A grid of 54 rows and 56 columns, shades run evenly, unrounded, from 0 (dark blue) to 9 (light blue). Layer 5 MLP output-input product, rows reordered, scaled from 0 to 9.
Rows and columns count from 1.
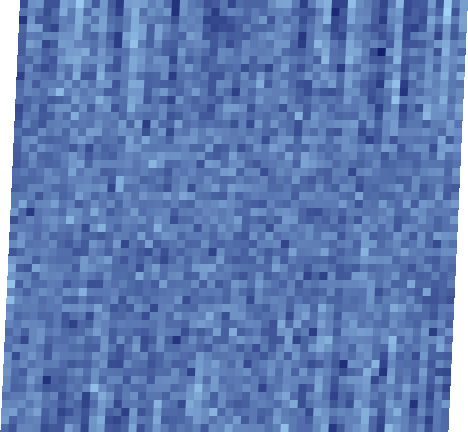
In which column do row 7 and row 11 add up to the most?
48
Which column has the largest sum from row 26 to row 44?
45
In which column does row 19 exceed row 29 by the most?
33
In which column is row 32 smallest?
26
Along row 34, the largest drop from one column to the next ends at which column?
2
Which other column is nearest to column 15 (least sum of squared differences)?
54
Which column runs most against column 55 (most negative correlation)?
22
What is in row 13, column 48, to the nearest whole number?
8
